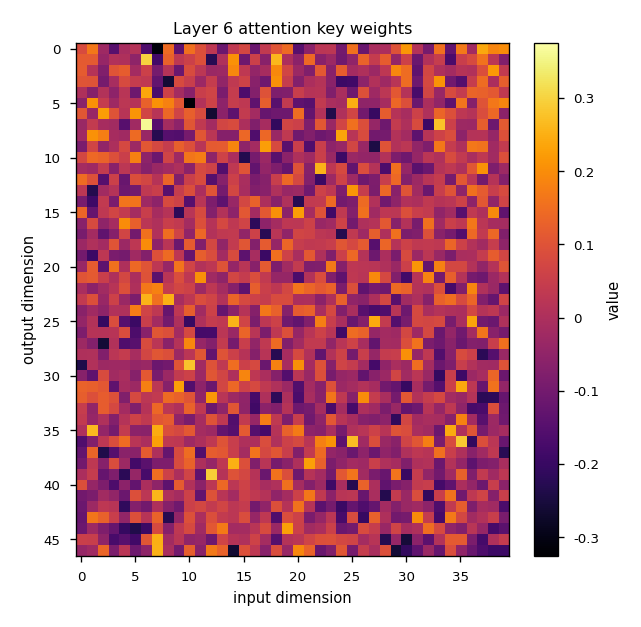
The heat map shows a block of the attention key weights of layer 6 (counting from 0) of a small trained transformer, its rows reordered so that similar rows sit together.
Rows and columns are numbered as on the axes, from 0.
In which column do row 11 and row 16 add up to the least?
16
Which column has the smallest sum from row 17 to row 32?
37
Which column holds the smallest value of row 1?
12
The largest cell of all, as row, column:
7, 6
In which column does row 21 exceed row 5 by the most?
10
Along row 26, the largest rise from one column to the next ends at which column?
25
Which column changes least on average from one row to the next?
13
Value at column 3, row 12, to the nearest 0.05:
0.05
